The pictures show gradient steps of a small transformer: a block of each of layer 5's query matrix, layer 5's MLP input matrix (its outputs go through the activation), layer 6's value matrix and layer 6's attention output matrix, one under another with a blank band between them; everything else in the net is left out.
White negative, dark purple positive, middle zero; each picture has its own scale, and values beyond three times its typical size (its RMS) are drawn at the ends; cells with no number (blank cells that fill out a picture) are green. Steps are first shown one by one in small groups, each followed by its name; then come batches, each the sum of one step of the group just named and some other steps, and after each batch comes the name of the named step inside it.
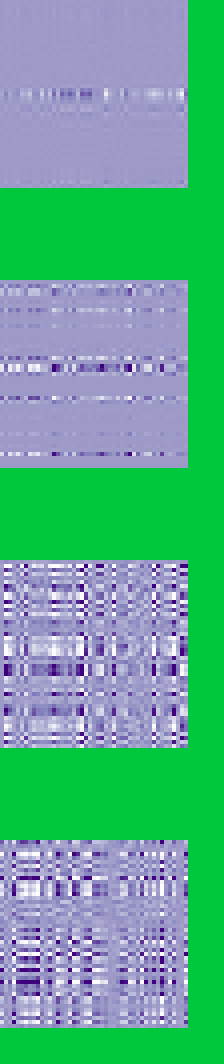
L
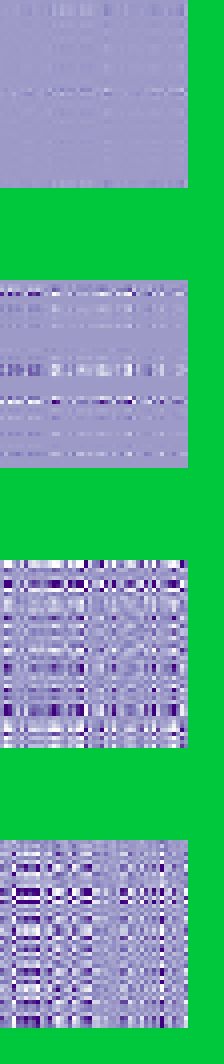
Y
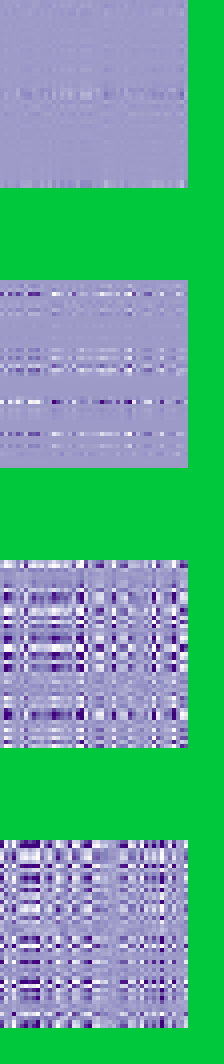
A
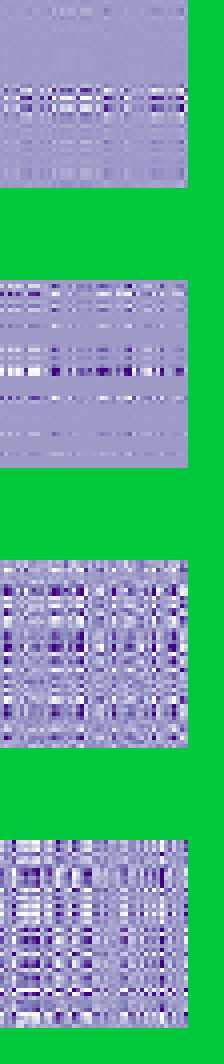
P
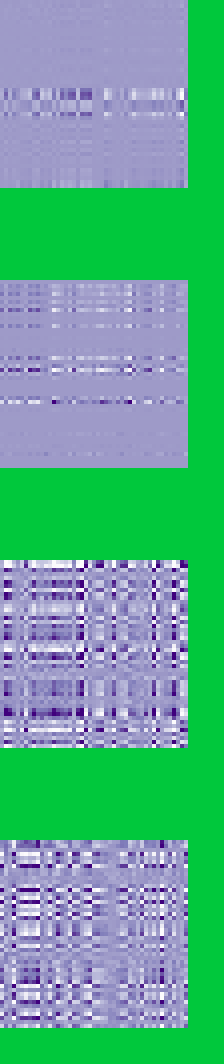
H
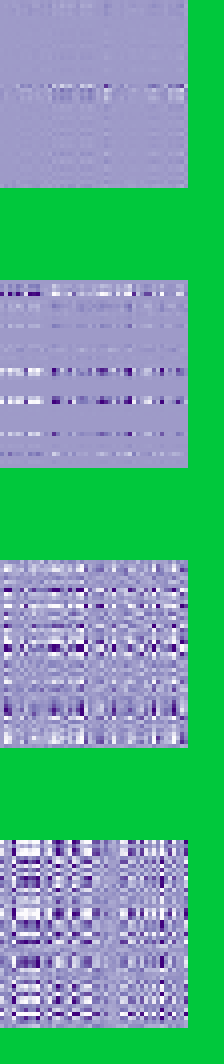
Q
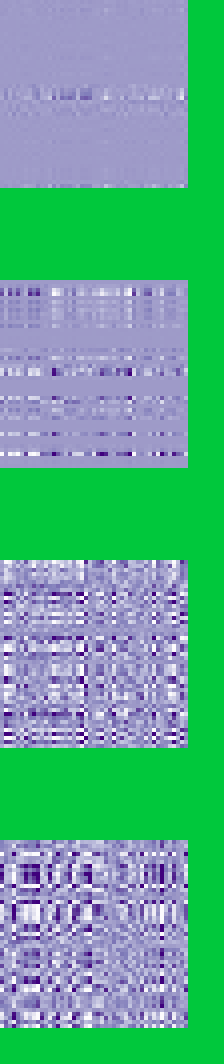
H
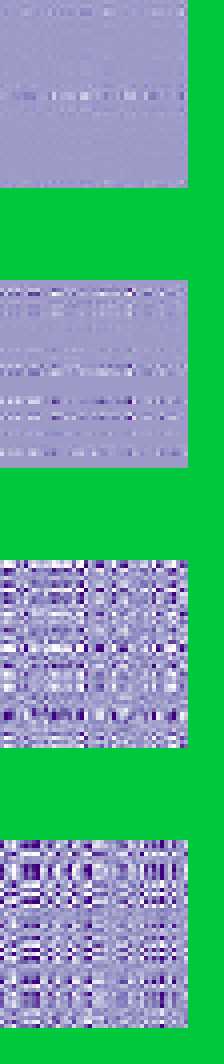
A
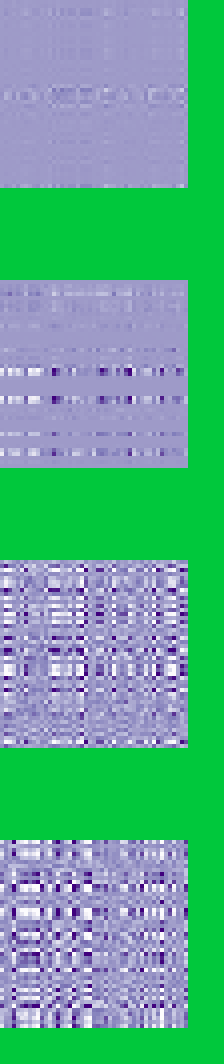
Q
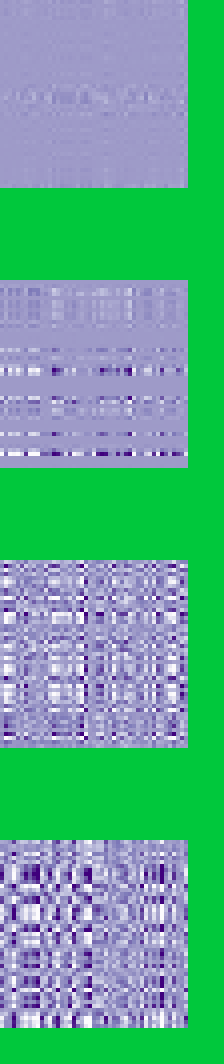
P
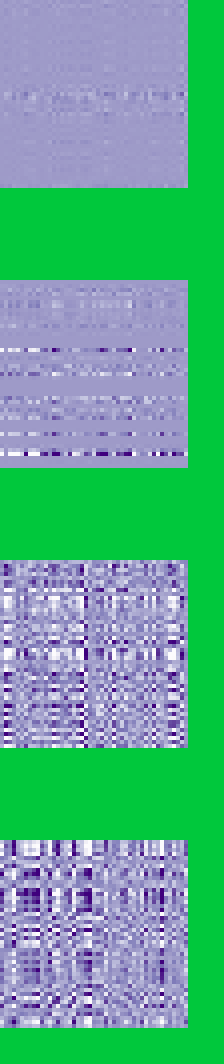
Y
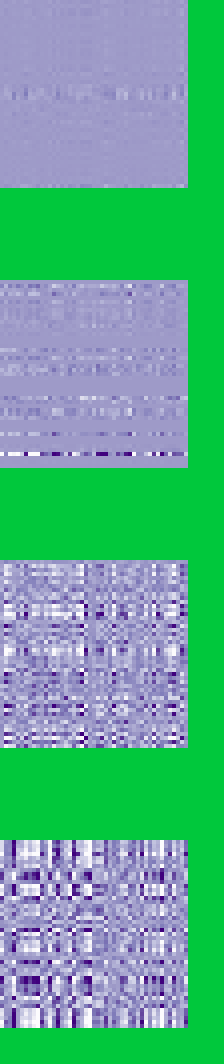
L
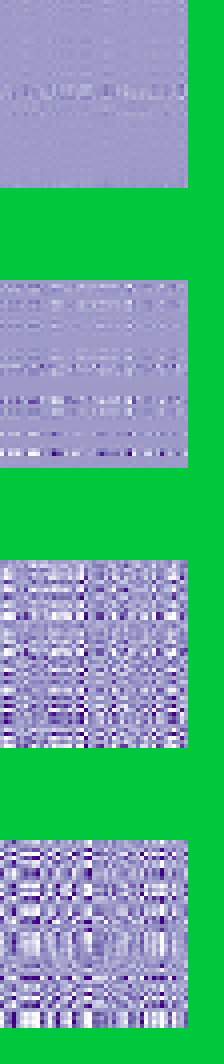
H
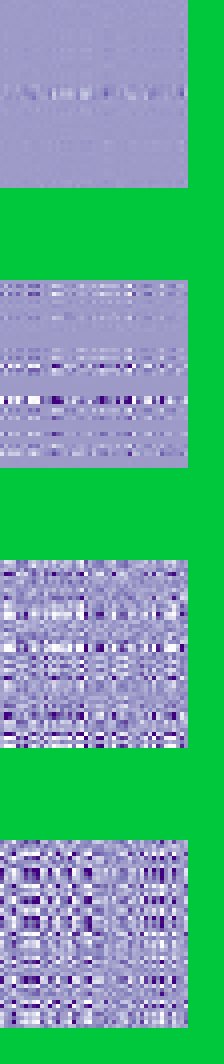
A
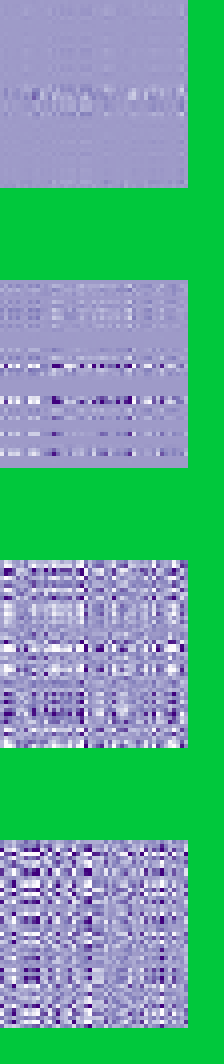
H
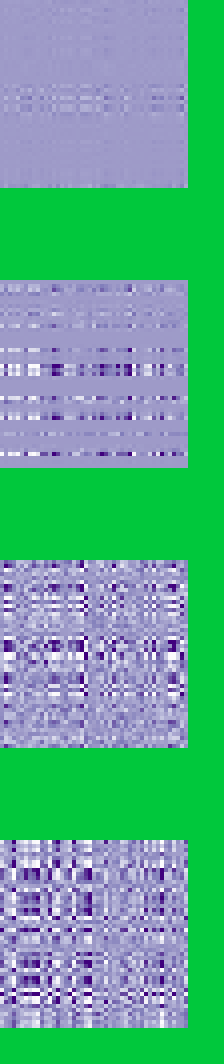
P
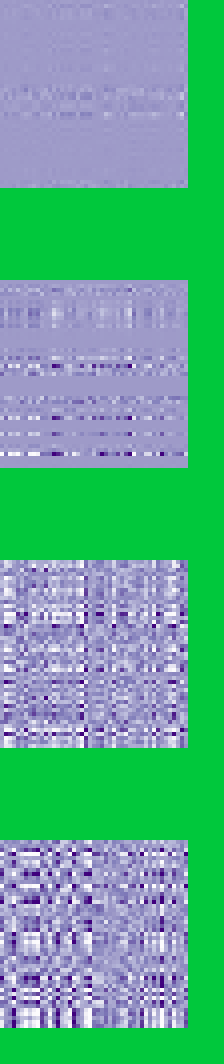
H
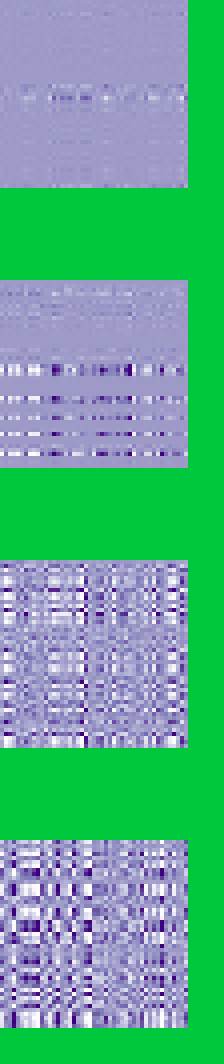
Q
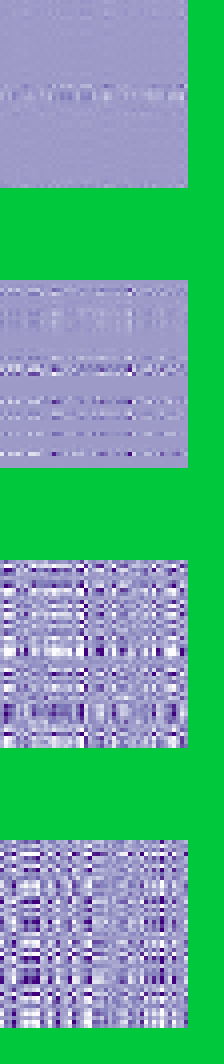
L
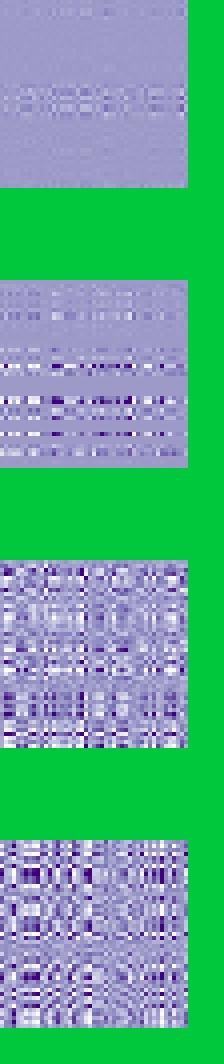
P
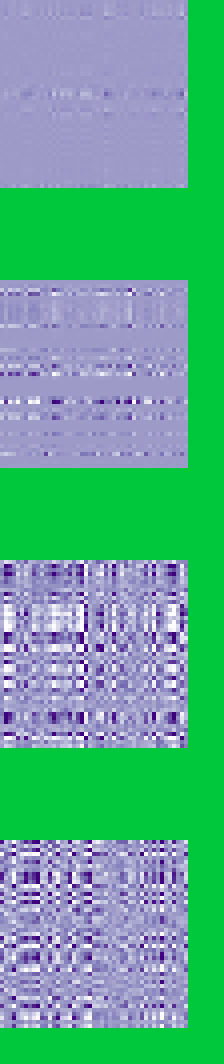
A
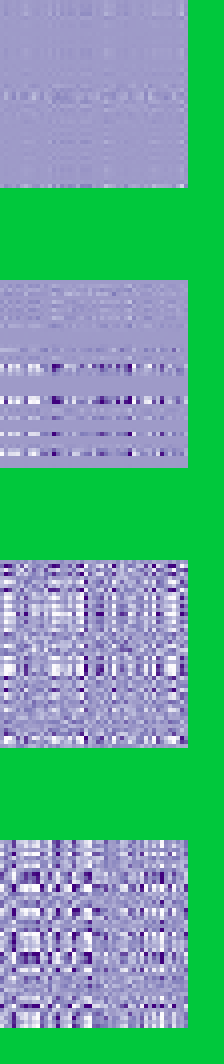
Q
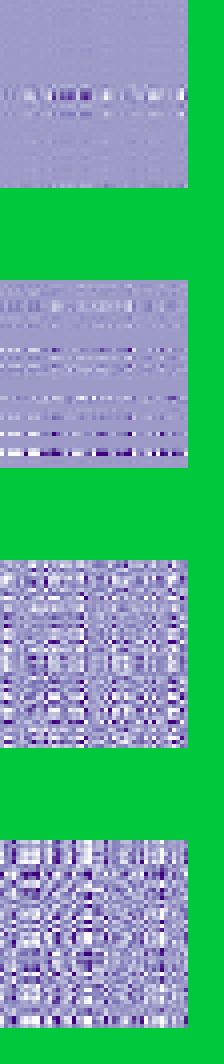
H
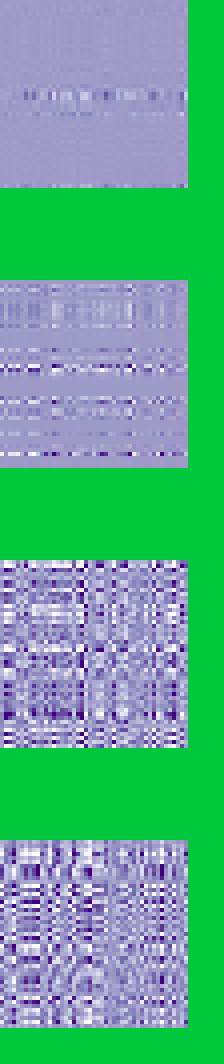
H
